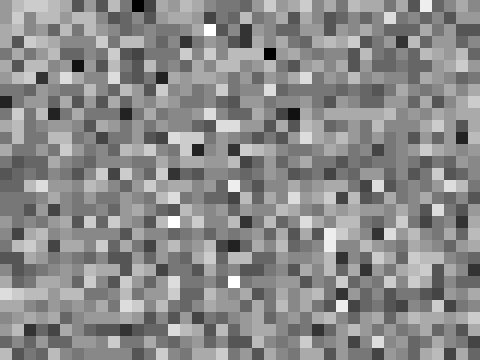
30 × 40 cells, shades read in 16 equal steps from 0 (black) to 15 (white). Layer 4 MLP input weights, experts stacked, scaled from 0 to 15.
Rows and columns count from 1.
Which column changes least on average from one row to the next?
34
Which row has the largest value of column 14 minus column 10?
15
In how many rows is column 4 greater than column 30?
18
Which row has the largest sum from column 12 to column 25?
16
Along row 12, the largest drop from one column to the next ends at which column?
39
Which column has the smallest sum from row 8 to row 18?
1
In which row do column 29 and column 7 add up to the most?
26
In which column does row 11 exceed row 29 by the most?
20
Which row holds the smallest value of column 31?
23
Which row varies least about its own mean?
14
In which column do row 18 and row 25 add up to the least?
36
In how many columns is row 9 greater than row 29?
13
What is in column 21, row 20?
8
